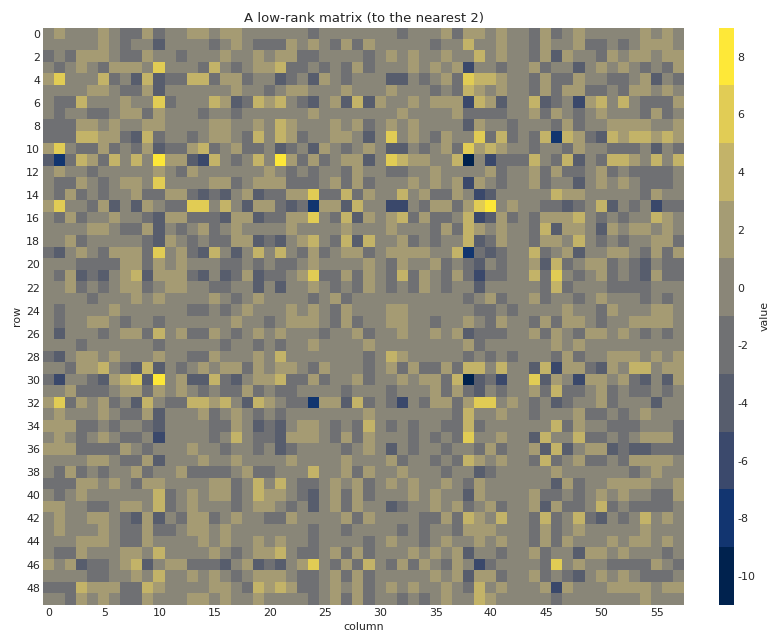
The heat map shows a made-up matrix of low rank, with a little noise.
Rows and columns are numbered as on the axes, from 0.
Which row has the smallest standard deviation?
27
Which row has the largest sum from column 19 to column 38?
11
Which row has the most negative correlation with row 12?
25
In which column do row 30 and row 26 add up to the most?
10
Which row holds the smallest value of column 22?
15
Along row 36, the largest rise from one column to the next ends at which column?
46
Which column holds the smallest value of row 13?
38
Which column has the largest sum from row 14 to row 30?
24
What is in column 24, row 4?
-4
